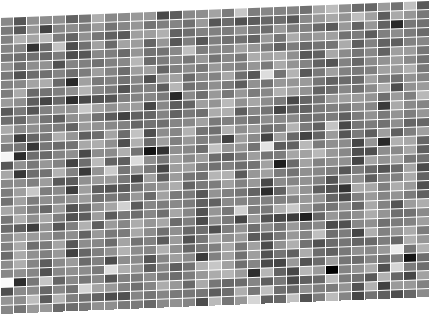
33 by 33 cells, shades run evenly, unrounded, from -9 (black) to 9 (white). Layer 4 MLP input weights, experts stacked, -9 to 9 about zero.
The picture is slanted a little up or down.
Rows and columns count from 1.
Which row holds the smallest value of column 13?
16
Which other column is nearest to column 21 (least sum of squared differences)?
1
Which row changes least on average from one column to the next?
13
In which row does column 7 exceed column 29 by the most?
31
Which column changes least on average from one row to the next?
15
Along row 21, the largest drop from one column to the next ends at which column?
33
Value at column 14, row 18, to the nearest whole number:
2
